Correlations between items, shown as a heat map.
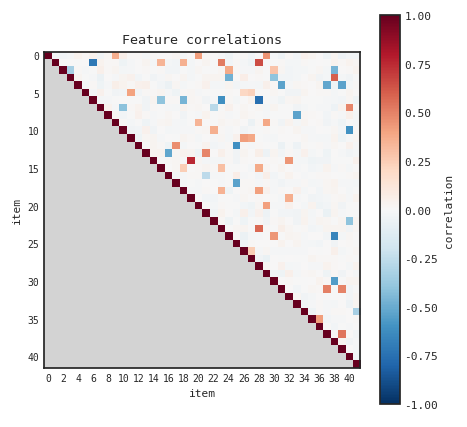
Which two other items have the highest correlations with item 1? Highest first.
28, 23
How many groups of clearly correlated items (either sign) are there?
12
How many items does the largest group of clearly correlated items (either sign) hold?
6
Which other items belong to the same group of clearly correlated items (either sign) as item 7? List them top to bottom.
10, 22, 40
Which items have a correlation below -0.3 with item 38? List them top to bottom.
2, 24, 30
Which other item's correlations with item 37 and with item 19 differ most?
14
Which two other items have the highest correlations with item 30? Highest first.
24, 2
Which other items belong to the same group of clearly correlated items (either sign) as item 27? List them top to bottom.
5, 11, 26
